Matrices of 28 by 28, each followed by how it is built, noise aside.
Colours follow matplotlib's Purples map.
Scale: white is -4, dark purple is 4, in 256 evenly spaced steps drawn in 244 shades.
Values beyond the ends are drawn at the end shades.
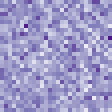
Toeplitz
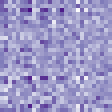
low rank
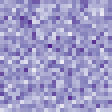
repeating columns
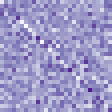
diagonal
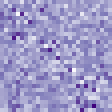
block diagonal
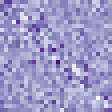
banded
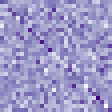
diagonal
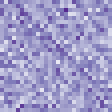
Toeplitz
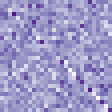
diagonal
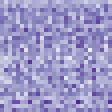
repeating columns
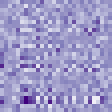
low rank
